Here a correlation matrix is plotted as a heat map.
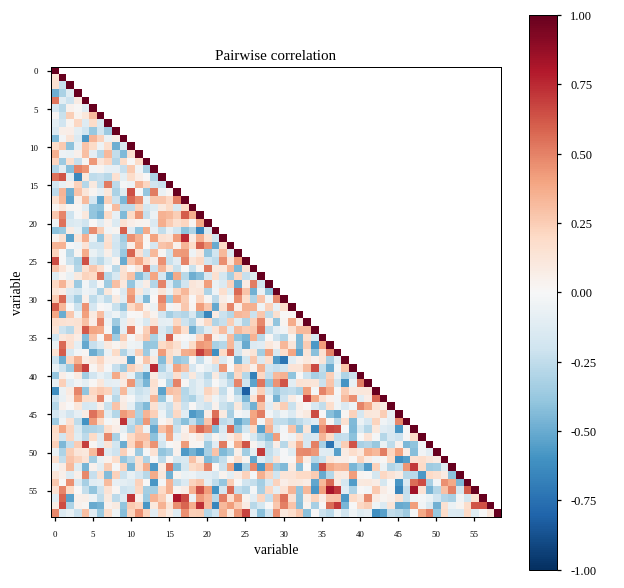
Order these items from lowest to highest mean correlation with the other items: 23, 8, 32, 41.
8, 32, 41, 23
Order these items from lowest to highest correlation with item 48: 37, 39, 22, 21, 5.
39, 37, 22, 21, 5
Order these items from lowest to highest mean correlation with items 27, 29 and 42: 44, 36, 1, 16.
1, 36, 44, 16
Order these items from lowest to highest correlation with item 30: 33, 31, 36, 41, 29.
33, 31, 36, 29, 41
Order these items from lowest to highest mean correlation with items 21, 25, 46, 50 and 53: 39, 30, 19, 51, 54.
19, 54, 51, 30, 39
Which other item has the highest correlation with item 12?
26
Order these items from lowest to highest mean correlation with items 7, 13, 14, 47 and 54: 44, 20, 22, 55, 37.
44, 22, 20, 37, 55
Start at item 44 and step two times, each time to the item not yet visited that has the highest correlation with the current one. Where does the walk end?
41
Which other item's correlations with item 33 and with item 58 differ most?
43
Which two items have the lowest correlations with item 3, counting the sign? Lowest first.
14, 0
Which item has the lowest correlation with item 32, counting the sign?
20
